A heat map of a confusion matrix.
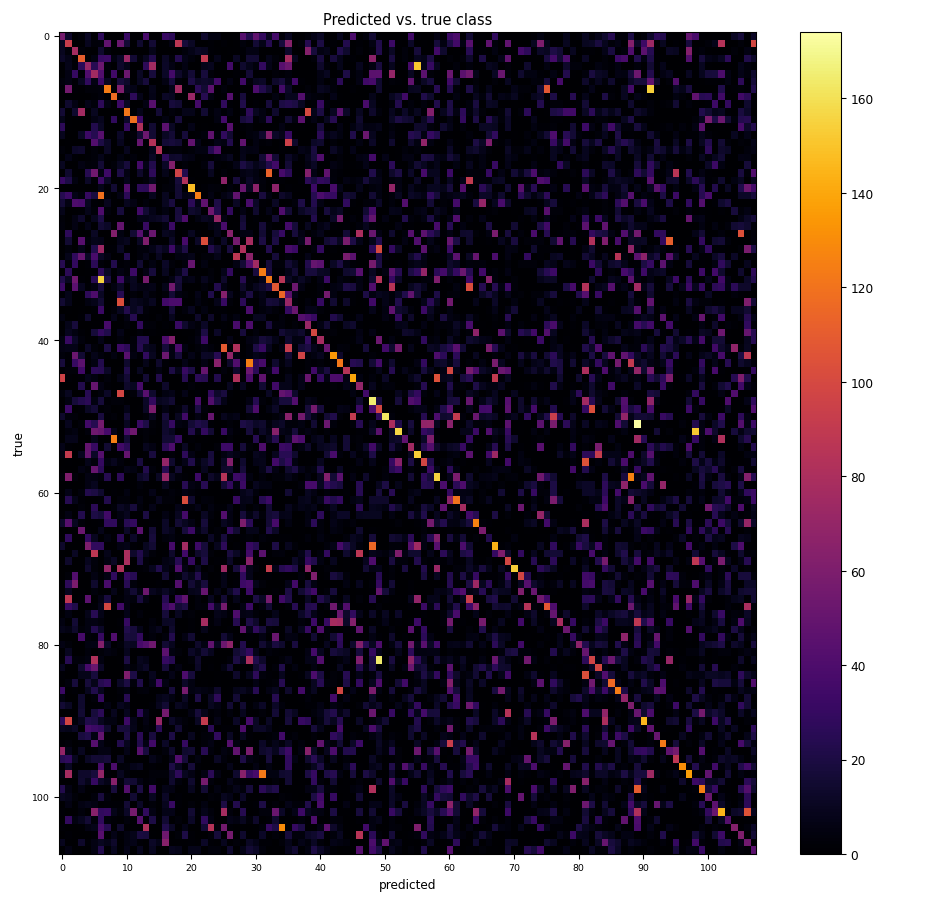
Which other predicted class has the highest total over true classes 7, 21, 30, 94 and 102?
91
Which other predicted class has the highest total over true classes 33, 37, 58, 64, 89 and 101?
81
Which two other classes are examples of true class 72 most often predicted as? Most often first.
64, 2
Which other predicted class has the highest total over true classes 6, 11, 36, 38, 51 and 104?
89
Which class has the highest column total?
6
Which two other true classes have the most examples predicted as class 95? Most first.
18, 94
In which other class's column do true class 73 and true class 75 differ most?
7
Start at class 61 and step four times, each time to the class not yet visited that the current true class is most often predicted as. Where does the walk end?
1
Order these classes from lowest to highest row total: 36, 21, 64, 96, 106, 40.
36, 106, 40, 96, 64, 21
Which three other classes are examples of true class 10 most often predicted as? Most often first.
38, 3, 57
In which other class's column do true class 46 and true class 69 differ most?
98
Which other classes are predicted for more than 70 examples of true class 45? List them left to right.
0, 27, 58, 67
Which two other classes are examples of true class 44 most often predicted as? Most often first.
60, 81
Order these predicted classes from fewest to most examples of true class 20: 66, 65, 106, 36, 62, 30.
36, 66, 65, 62, 106, 30
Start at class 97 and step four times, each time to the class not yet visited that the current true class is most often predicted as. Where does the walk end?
16
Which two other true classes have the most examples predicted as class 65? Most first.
22, 77
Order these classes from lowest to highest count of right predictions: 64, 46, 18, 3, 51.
46, 51, 18, 3, 64
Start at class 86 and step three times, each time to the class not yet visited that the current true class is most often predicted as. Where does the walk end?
27
